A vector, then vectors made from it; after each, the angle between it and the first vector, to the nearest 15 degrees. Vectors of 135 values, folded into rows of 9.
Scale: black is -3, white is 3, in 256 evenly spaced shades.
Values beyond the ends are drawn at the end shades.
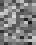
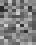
90 degrees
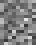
120 degrees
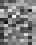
60 degrees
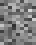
75 degrees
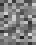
30 degrees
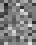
120 degrees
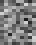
30 degrees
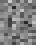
105 degrees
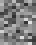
165 degrees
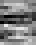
90 degrees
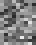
165 degrees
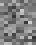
150 degrees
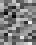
150 degrees
